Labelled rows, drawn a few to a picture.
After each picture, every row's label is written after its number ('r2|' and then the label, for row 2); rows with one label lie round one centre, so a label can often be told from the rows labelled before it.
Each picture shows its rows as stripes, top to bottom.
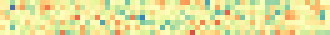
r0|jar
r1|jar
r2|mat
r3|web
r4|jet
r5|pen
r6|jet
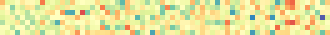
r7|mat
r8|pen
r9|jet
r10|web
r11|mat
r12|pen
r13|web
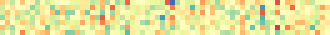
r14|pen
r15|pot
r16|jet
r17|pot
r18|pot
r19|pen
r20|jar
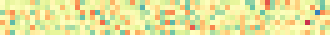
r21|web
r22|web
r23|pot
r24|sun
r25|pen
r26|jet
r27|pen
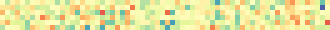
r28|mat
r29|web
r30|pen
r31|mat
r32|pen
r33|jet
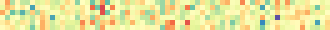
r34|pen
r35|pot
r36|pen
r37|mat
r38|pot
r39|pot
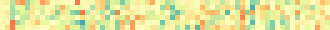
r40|jar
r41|pen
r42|jet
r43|pen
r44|sun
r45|sun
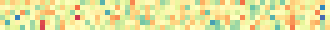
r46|sun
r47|web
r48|jar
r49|web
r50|mat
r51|mat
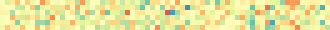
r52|mat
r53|web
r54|pen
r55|sun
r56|web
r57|sun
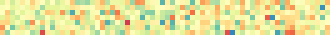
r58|pen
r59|web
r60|jet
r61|web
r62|pen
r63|pen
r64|mat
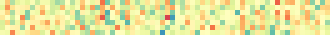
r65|pen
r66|pot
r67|pen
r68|pen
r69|jar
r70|jet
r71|sun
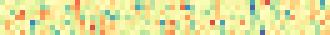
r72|web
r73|web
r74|jar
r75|jar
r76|pot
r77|pot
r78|pot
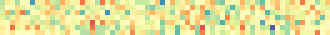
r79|pot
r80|jet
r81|jar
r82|mat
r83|pot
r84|sun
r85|sun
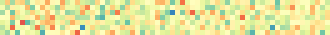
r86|jar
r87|mat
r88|jet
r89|sun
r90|jar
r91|sun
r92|web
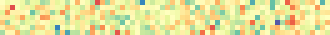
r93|web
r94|sun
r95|pot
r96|jar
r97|mat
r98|pot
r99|jet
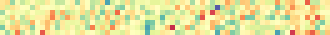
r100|pen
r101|mat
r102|jet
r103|sun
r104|jet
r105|pot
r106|mat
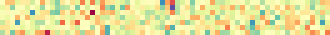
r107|pot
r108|pen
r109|pot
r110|mat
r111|web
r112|pen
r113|jar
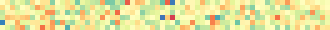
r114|pen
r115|sun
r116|jet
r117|pot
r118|jet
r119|jar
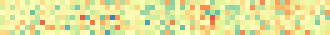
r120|pen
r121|jet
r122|mat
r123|jet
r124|pot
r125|jet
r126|pen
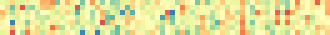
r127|sun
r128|jar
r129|pen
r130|pen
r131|pen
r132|sun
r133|sun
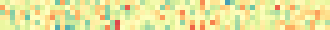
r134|jet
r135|pen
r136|jar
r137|jar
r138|jet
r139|jet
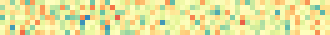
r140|pen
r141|pot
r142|mat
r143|jet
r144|sun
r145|jar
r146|jar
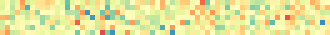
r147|jar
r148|jar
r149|jet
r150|pen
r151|web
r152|pot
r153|pen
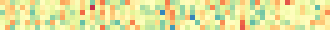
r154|pen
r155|pot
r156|pot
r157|pot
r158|sun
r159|pen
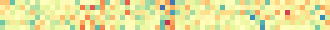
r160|pen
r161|pot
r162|pen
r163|web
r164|pot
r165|pot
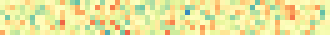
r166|jet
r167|web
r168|web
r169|mat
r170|pot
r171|jet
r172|pen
